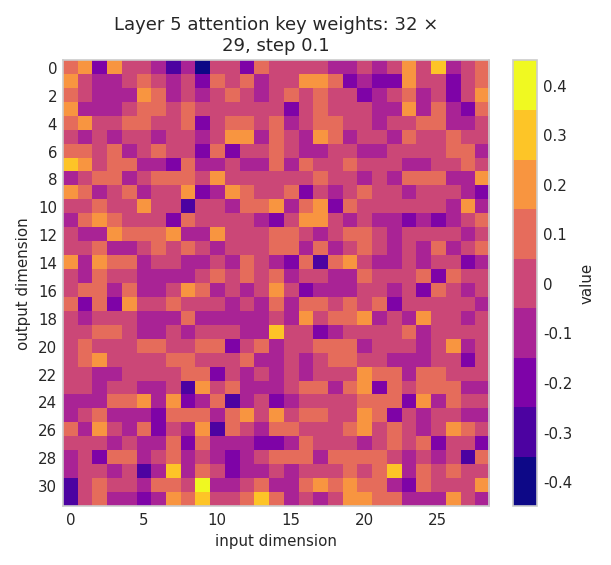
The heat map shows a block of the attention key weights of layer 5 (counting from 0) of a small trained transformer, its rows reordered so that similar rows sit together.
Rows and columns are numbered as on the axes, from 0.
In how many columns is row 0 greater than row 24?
11
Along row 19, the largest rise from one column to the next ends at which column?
14
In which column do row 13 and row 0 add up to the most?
25
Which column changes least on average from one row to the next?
21
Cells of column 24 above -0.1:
19
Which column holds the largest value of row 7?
0
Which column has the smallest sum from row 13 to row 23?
27
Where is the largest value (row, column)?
30, 9
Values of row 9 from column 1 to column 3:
0.1 -0.1 0
